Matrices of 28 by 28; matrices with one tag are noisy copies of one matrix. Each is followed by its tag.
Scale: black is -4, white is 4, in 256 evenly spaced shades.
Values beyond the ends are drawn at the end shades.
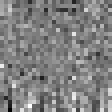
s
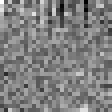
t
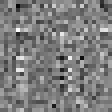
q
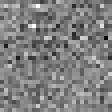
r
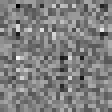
q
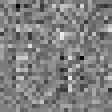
q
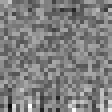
s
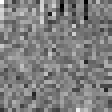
t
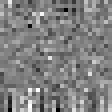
s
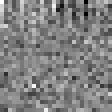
t
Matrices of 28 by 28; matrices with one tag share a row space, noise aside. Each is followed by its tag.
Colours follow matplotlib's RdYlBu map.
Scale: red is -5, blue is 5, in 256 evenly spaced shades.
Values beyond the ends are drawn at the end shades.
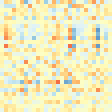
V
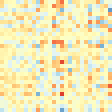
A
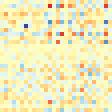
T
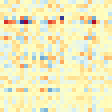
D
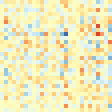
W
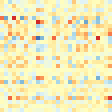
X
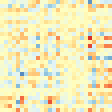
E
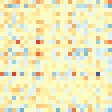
X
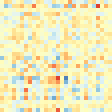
V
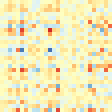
E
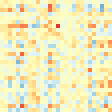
E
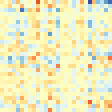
E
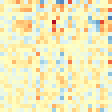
A
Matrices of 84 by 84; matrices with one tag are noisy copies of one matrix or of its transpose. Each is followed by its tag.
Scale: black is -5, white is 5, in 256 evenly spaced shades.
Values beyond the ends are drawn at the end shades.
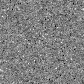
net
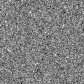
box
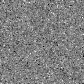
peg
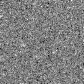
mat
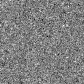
box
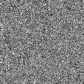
peg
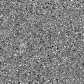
mat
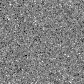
net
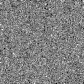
peg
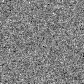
peg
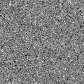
net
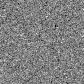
net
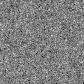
peg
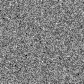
net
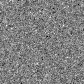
box
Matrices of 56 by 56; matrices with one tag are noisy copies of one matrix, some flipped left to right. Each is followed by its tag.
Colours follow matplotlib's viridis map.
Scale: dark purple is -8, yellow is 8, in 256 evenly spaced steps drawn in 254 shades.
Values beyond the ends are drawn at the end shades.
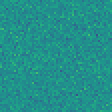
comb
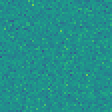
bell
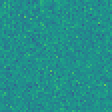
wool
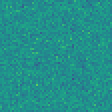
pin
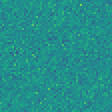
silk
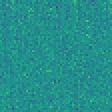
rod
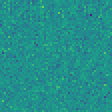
wool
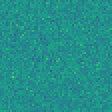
comb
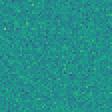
bell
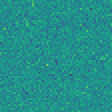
bell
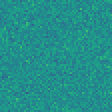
bell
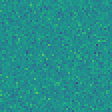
silk
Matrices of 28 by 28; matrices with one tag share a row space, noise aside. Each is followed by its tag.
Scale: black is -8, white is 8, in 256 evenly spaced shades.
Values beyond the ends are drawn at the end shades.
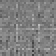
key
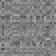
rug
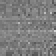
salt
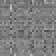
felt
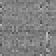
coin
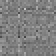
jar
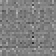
key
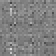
felt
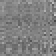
salt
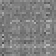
rug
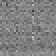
key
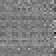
salt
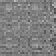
salt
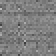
jar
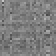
rug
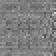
salt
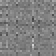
key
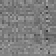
coin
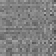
salt
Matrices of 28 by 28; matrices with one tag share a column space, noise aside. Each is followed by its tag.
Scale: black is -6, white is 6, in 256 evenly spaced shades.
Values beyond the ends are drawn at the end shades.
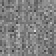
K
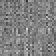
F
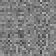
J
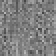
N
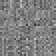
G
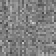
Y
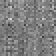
G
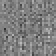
N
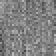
F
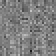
K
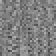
G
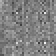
Y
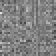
Y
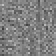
G
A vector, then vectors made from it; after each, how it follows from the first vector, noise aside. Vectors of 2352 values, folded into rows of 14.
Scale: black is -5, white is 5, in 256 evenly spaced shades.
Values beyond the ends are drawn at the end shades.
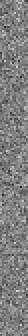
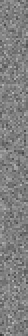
reversed, shrunk.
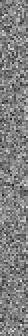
copied.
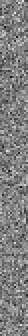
copied.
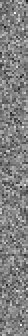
copied.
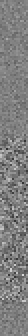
reversed, partly zeroed.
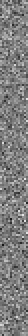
wrapped around.
